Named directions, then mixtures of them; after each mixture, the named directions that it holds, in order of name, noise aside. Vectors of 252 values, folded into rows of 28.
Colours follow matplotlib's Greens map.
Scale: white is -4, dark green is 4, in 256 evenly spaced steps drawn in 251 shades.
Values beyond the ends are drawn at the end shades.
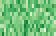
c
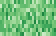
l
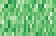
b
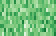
c, l.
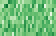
b.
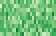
l.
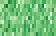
b.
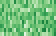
c, l.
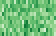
c, l.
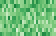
l.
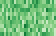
c, l.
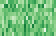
b, c.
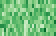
c.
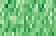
b.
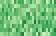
l.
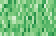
b, l.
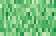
l.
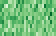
b.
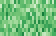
l.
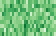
c.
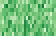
b, c.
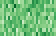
b, l.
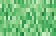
l.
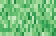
b, l.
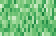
b, l.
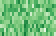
c.
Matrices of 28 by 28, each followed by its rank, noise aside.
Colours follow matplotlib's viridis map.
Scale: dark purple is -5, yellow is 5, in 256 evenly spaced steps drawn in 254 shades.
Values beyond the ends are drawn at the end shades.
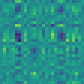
two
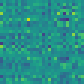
four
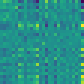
one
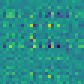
two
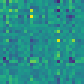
three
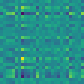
one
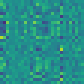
two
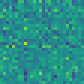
four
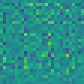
four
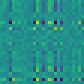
one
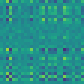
one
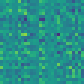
four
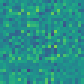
five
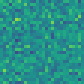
five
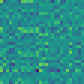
four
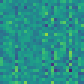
three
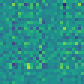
three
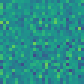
five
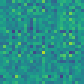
four
